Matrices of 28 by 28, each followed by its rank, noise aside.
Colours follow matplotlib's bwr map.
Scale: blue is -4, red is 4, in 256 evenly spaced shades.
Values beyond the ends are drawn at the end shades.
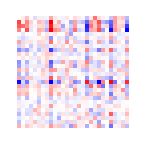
one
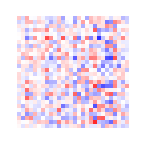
three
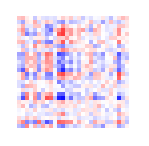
one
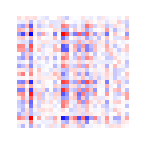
one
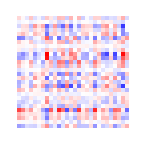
two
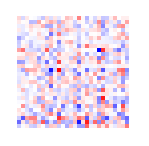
four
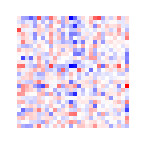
four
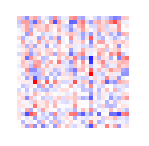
three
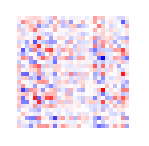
four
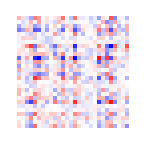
two
